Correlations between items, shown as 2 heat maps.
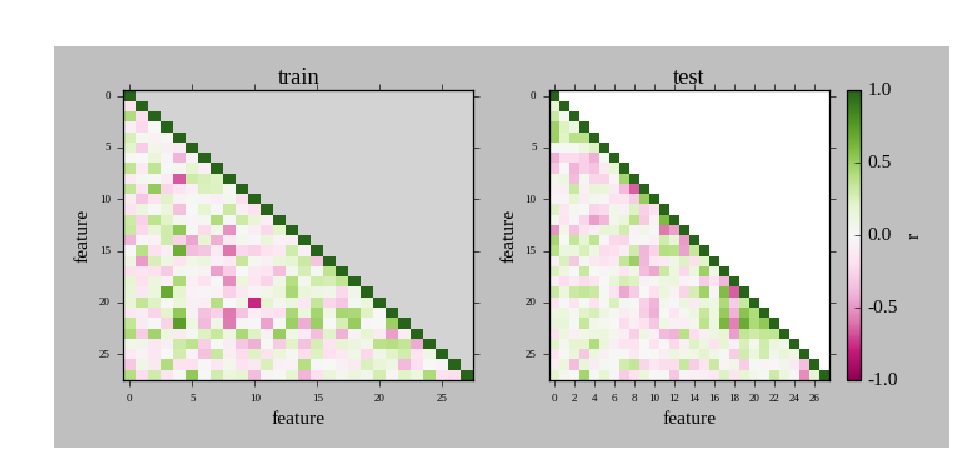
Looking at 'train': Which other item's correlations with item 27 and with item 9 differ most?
24
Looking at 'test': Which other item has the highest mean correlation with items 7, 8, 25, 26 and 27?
16
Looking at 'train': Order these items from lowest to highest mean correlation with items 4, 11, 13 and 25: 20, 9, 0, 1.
9, 1, 0, 20
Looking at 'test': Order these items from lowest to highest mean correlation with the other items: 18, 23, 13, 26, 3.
18, 13, 26, 23, 3
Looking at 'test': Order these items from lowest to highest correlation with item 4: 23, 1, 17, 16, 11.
11, 16, 17, 23, 1
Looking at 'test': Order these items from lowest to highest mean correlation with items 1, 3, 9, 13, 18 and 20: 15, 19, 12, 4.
12, 15, 19, 4
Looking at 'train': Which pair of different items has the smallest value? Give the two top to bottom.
10, 20
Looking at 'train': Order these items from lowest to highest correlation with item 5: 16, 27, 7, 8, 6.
6, 16, 7, 8, 27
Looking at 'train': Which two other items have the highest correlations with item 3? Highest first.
19, 26
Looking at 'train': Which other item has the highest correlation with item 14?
26
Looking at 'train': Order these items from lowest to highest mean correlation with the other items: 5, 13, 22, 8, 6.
8, 6, 5, 22, 13
